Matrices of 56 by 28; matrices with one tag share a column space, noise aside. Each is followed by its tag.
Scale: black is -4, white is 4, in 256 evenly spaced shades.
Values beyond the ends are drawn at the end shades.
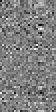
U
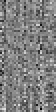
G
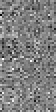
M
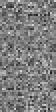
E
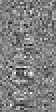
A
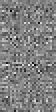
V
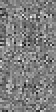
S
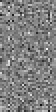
E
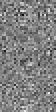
E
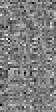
A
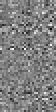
U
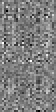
S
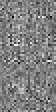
S
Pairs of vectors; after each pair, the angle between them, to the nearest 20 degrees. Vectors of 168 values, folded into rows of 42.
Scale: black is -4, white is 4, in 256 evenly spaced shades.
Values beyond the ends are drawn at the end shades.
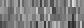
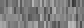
160 degrees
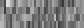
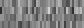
80 degrees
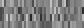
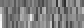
120 degrees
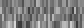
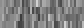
60 degrees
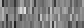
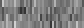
160 degrees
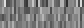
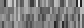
140 degrees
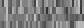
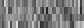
40 degrees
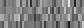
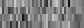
100 degrees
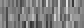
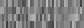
60 degrees
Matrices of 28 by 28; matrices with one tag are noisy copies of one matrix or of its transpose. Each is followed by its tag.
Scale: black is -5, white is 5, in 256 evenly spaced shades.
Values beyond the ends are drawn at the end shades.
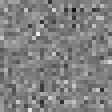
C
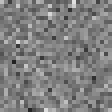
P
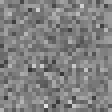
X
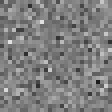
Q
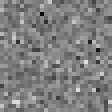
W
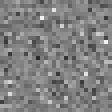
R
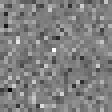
R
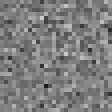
P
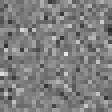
P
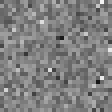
Q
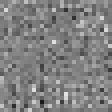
C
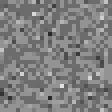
W
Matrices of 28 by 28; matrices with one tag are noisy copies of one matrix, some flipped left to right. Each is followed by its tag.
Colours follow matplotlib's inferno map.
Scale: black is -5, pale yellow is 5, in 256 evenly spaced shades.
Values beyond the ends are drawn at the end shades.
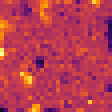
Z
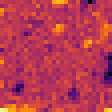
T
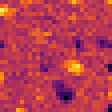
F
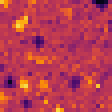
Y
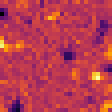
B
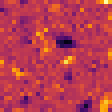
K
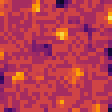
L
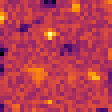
L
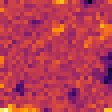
T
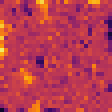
Z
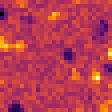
B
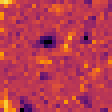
K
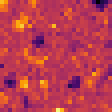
Y
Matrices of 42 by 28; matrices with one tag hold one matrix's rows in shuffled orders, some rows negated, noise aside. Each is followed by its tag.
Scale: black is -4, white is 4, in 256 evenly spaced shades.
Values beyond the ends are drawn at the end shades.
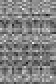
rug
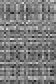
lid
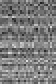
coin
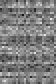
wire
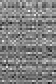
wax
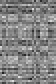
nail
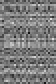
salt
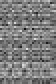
rug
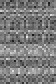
lid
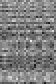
wire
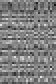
coin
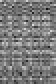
rug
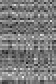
coin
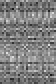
lid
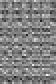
rug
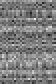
wax
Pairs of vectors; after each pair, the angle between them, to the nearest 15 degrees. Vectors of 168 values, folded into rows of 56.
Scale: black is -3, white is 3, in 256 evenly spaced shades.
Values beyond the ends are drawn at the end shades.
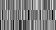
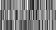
90 degrees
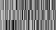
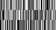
90 degrees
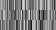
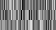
135 degrees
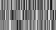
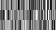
60 degrees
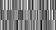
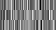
60 degrees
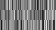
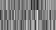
75 degrees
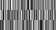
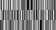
30 degrees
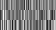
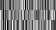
150 degrees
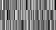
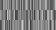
150 degrees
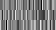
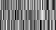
150 degrees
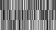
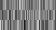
75 degrees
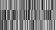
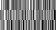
120 degrees
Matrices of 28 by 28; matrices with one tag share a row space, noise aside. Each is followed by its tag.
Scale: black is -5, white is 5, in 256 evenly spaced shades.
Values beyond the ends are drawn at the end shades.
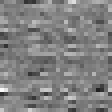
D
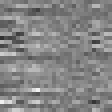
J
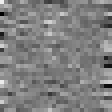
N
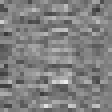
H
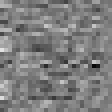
H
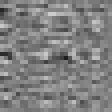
H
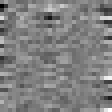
N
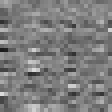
D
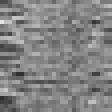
J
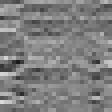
J
